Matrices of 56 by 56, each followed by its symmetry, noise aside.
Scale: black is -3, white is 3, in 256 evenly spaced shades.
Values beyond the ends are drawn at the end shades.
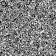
symmetric.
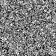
symmetric across the other diagonal.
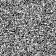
same after a half turn.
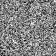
symmetric across the other diagonal.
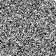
same after a half turn.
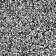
symmetric.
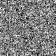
no symmetry.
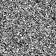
symmetric across the other diagonal.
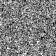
antisymmetric.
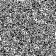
symmetric across the other diagonal.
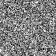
symmetric across the other diagonal.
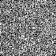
mirrored top to bottom.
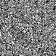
symmetric across the other diagonal.
